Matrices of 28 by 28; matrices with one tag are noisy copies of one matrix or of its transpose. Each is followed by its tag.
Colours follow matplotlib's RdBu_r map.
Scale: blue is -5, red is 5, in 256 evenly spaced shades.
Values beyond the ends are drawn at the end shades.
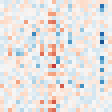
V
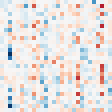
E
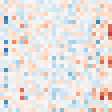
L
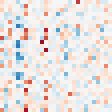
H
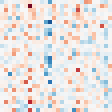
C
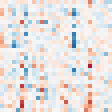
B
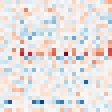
V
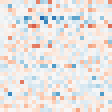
H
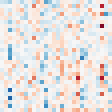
E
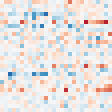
B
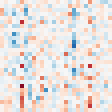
B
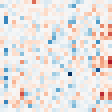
L
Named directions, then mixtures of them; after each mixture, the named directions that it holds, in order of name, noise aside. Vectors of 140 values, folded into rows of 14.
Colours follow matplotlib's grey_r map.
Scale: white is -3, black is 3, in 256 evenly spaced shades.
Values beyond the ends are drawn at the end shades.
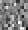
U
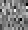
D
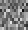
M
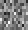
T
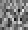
M, T, U.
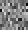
D, M.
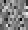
D, T, U.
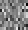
D, M.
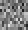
M.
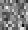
T, U.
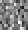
U.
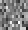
M, U.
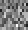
M.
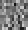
U.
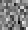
U.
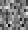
D, T, U.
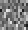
M.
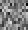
D, M, T.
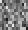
M, T, U.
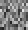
M.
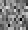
D, U.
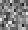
M, T, U.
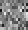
D, M.
